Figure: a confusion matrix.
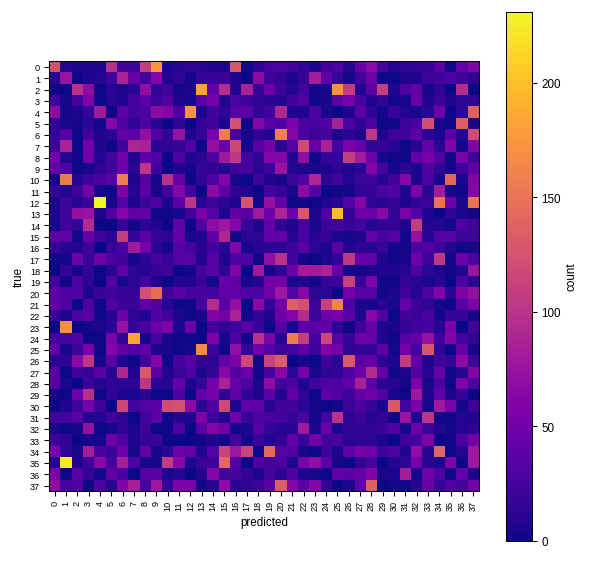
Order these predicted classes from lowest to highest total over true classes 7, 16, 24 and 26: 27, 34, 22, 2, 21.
34, 2, 27, 21, 22
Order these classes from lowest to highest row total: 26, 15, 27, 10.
15, 27, 10, 26
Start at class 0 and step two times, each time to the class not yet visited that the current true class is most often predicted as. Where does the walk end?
8
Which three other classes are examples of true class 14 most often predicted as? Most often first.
32, 3, 15
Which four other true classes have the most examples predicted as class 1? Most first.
35, 23, 10, 7
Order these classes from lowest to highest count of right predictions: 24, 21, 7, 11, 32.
32, 11, 7, 24, 21
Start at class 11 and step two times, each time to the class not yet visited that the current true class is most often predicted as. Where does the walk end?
19
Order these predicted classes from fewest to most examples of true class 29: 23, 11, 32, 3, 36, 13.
23, 36, 11, 13, 32, 3
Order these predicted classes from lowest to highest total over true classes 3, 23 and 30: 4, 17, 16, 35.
4, 16, 17, 35
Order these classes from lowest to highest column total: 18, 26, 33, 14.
18, 33, 26, 14
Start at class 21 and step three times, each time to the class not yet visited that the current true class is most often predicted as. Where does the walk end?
22
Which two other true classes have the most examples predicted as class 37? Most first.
12, 4
